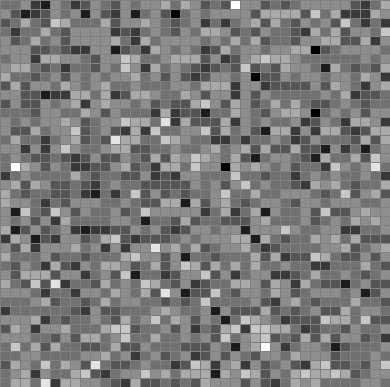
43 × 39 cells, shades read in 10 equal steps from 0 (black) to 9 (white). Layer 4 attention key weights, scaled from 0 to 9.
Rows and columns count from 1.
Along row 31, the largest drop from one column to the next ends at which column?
14
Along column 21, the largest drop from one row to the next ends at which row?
13
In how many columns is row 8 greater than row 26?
18
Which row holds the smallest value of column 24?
39
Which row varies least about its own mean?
40
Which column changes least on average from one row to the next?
10
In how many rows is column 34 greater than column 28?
18
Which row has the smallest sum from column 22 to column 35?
16
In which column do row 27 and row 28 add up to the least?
4
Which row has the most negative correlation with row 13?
31
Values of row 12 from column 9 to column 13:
2 5 6 5 5
